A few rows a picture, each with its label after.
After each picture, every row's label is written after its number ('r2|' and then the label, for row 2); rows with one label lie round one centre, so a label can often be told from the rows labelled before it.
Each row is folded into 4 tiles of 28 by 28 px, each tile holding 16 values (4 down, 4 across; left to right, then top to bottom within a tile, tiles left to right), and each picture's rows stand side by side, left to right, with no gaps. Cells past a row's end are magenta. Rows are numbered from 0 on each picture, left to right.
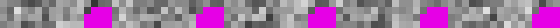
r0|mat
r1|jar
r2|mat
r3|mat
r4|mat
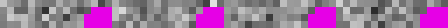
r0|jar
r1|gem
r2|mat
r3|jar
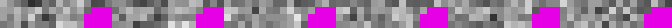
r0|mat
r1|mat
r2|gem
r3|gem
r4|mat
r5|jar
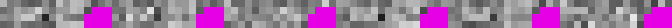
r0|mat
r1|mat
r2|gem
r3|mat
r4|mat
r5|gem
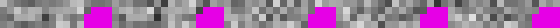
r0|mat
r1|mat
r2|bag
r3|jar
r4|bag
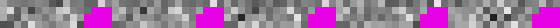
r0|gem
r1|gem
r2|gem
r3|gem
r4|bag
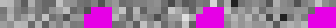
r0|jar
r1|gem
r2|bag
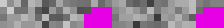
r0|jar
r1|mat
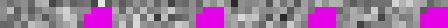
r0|gem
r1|bag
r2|bag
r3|mat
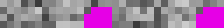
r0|mat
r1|mat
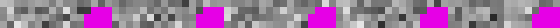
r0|jar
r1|bag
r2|gem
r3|jar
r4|mat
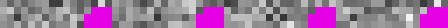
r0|gem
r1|mat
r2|bag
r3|gem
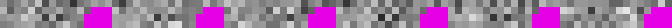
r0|bag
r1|bag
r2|jar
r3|bag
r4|bag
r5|gem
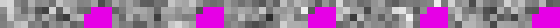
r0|jar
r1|mat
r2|mat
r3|gem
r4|jar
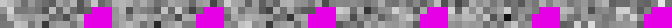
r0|jar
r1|jar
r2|jar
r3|gem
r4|bag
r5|gem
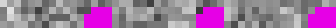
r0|jar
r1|mat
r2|gem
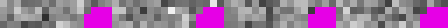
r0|mat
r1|gem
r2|mat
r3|jar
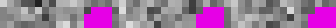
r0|mat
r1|jar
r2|jar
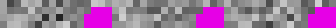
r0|bag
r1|jar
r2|jar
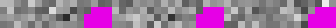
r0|jar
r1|bag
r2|gem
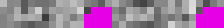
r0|mat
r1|mat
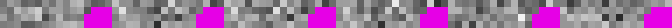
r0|mat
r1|jar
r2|jar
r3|jar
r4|gem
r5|bag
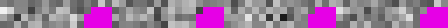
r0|gem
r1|mat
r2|bag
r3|gem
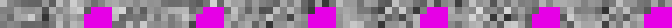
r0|mat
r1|gem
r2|jar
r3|jar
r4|bag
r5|jar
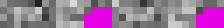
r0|mat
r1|mat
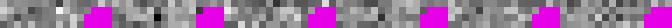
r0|gem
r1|mat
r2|gem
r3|mat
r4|gem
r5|bag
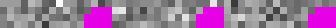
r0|jar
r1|gem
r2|bag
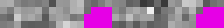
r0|mat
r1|mat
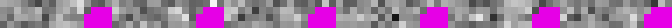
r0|mat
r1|gem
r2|gem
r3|bag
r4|mat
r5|gem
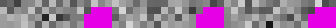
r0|bag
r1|jar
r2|jar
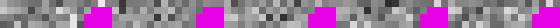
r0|gem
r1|bag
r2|bag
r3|gem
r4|gem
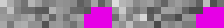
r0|jar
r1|jar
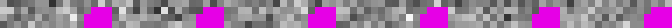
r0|gem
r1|jar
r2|mat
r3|gem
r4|bag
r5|bag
